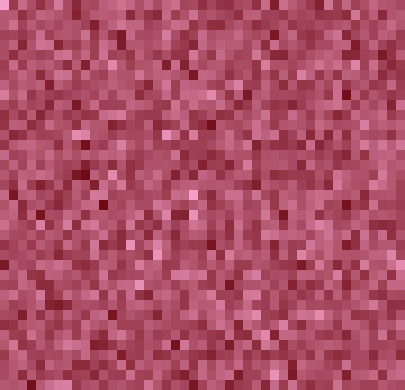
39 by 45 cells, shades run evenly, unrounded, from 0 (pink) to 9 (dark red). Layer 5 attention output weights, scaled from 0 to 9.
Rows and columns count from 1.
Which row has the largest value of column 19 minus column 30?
7
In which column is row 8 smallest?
34
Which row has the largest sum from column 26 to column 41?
36
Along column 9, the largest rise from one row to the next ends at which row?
15
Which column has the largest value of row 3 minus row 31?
25
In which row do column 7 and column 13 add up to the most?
32
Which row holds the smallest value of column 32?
33
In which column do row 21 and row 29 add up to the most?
39
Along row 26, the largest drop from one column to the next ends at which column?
18
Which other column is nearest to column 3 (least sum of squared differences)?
17
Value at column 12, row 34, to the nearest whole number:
7
